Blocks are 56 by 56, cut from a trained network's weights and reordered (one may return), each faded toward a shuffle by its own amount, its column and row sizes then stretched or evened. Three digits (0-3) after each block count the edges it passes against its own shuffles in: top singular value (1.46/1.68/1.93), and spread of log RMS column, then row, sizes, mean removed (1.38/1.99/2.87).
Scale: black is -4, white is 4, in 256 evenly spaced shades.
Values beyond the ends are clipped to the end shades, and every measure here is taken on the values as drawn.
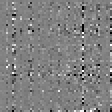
1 3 2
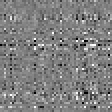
3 2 3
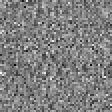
1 0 1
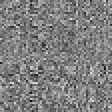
3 1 1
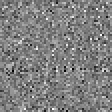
0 1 1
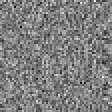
2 0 0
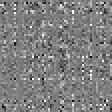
0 3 2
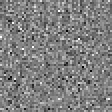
0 1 0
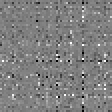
1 2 2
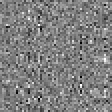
2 2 0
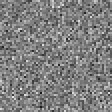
0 0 0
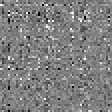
1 2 2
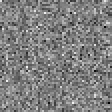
2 1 1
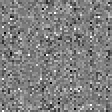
0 2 1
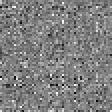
1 2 2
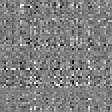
3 2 3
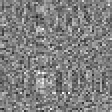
3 1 1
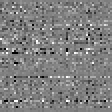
0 2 3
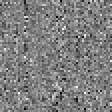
0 2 0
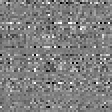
2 1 3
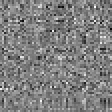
3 1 2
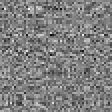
3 0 2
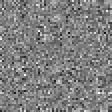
0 1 1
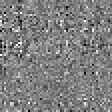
2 2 2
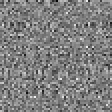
3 0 2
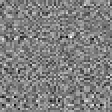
3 0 2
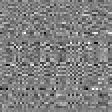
3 0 3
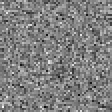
0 0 0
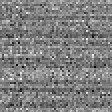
3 1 1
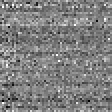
2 1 1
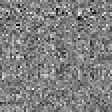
2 1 2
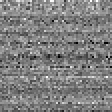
3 0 2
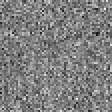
1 0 1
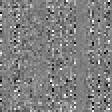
0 3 1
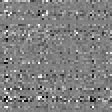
0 2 3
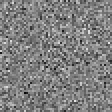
0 1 0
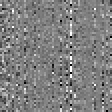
1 3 0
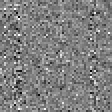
1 2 0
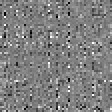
1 3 2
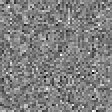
1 1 1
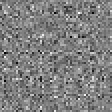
3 2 2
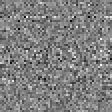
1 0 2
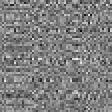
3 0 2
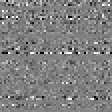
2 1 3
